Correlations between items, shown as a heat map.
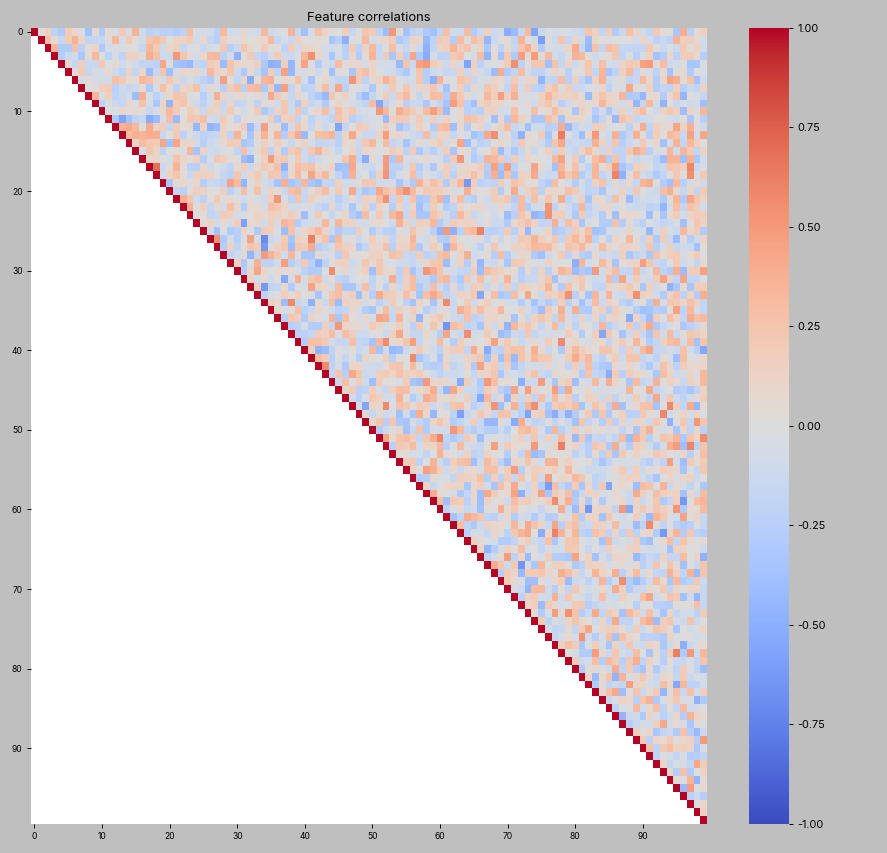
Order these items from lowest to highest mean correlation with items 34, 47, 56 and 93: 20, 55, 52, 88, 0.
88, 0, 55, 52, 20
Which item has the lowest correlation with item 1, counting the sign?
75
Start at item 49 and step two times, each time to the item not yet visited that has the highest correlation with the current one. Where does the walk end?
92
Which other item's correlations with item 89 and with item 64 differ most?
4
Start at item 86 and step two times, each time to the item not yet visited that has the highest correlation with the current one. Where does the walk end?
17
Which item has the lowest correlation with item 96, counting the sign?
59
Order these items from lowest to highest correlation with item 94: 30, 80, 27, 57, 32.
32, 30, 57, 80, 27
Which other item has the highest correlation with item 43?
42
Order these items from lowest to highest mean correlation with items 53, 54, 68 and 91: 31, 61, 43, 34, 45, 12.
61, 12, 34, 31, 43, 45
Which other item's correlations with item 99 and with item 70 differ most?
66
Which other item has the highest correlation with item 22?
76
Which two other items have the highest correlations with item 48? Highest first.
93, 57
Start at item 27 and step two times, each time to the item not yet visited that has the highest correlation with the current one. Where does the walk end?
41
